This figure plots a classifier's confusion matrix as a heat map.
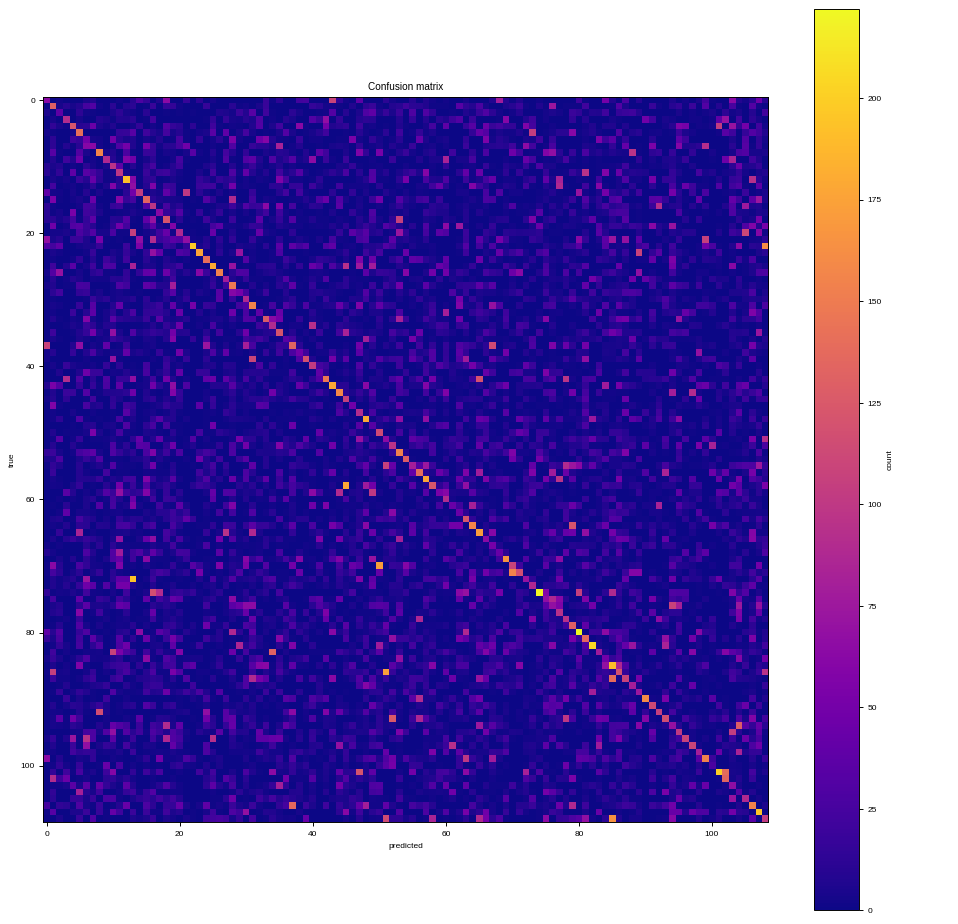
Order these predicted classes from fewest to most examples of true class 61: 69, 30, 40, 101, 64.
30, 101, 69, 40, 64
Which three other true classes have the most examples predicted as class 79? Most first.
64, 106, 55
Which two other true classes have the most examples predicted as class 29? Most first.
82, 23
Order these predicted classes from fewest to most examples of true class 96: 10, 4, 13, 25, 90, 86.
90, 13, 10, 86, 4, 25
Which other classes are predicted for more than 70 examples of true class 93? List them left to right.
52, 56, 78
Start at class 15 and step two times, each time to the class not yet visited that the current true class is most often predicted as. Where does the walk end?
19
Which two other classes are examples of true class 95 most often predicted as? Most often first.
103, 10
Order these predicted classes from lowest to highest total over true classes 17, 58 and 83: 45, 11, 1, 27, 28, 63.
27, 1, 28, 63, 11, 45
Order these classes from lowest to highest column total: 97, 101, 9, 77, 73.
9, 97, 101, 73, 77
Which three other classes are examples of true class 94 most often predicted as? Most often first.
104, 18, 65
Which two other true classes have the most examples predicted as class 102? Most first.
101, 3
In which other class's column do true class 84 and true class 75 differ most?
76
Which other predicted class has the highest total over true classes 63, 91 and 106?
37
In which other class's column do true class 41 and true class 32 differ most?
60
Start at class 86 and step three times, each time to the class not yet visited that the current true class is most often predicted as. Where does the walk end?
85
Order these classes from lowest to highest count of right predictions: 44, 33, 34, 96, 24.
34, 96, 33, 24, 44
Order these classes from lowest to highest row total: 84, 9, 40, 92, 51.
40, 84, 92, 9, 51
